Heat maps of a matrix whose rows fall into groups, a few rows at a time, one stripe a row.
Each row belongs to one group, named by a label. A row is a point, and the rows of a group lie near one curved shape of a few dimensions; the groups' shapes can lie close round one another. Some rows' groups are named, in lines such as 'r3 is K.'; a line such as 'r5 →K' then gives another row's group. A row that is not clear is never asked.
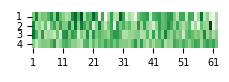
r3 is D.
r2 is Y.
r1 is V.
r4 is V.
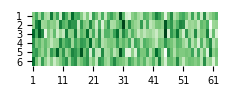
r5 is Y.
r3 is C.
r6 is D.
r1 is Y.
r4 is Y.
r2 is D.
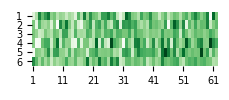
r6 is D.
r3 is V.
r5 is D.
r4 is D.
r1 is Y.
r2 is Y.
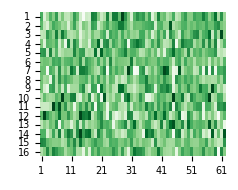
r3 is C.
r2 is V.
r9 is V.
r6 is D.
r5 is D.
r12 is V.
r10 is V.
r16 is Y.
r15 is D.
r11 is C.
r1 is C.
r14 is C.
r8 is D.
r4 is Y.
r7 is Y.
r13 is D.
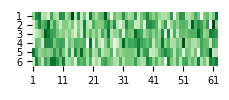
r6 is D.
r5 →Y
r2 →Y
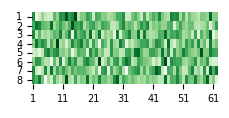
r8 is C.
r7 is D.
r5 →D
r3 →Y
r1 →Y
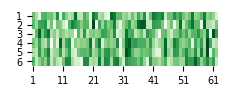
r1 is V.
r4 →Y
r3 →Y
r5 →Y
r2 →V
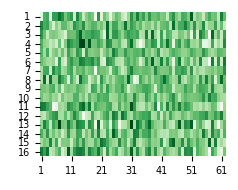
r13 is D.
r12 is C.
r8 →Y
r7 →D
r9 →V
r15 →D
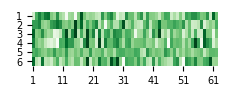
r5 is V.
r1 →Y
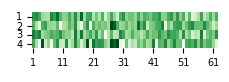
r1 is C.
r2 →V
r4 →D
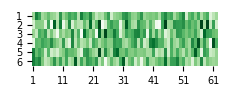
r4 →Y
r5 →C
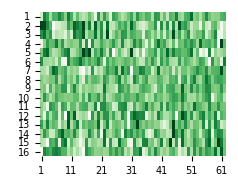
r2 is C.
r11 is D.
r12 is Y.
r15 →D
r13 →Y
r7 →C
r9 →V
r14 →V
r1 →D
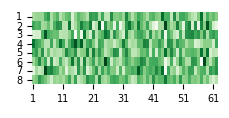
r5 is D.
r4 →C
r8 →D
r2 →Y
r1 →D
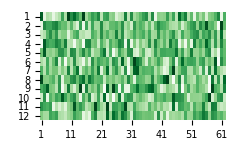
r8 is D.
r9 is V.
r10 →V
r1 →Y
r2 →Y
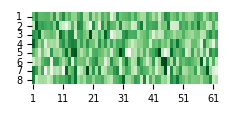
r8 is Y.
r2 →Y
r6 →D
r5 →Y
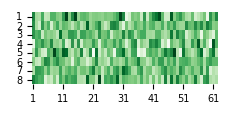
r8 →C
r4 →Y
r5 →V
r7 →D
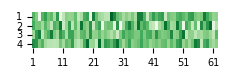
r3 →D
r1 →V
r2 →Y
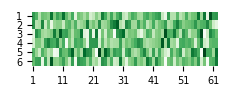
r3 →V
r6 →D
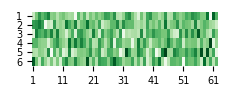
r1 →Y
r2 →C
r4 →Y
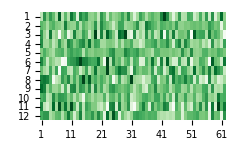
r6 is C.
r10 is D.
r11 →D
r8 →C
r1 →Y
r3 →D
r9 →D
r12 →V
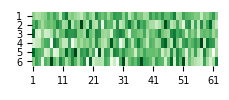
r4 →D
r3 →Y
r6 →D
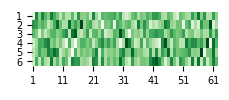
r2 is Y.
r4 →Y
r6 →Y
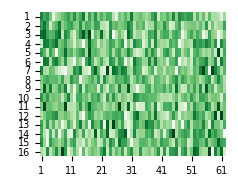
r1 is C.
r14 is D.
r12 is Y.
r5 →Y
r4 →Y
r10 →V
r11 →Y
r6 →Y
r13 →V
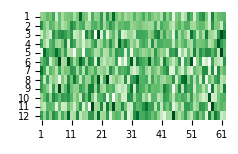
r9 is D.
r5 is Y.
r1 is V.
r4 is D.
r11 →V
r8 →Y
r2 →D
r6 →D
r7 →D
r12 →Y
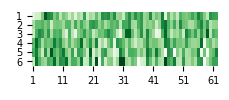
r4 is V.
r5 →D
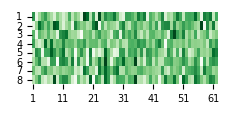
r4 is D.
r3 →Y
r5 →D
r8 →V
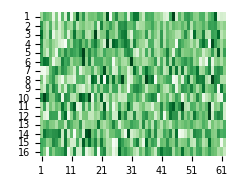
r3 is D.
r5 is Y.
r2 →D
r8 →V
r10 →V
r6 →C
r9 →Y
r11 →V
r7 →D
